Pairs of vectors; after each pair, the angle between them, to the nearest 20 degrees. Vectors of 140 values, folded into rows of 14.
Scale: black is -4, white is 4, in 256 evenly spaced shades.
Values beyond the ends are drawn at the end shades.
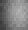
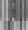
120 degrees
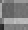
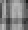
120 degrees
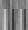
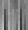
120 degrees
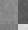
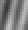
100 degrees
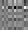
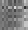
140 degrees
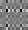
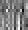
120 degrees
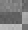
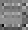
120 degrees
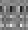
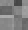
80 degrees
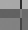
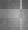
140 degrees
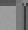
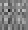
100 degrees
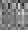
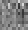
160 degrees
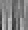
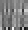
120 degrees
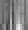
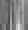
20 degrees
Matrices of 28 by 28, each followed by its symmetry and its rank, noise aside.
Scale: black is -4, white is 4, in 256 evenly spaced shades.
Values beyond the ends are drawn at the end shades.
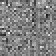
no symmetry, rank seven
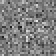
no symmetry, rank eight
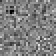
symmetric, rank seven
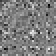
symmetric, rank six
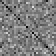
symmetric, rank six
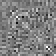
symmetric, rank six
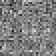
no symmetry, rank six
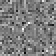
symmetric, rank seven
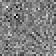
symmetric, rank eight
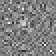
symmetric, rank seven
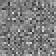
symmetric, rank eight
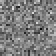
no symmetry, rank seven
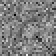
symmetric, rank eight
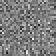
no symmetry, rank eight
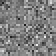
symmetric, rank six
